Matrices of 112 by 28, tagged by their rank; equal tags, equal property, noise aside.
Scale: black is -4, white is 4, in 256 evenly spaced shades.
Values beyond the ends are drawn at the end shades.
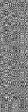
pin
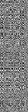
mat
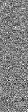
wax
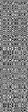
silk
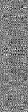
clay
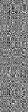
clay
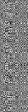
clay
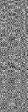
clay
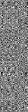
pin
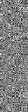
clay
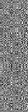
pin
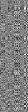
silk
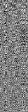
pin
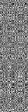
pin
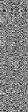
clay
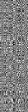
clay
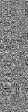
wax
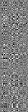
silk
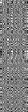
silk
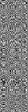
mat
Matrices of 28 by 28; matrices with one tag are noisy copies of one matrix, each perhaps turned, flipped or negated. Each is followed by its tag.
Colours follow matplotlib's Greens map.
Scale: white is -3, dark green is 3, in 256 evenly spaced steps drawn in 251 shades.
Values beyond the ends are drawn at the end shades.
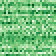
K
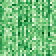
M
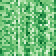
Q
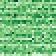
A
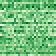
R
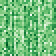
M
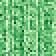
M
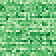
M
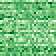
R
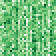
M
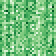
K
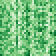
Q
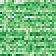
A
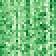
Q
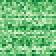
Q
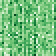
R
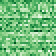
M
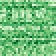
Q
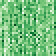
R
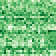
Q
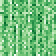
A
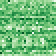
Q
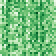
Q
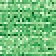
R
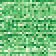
R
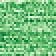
A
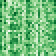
Q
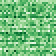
M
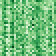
K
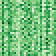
K
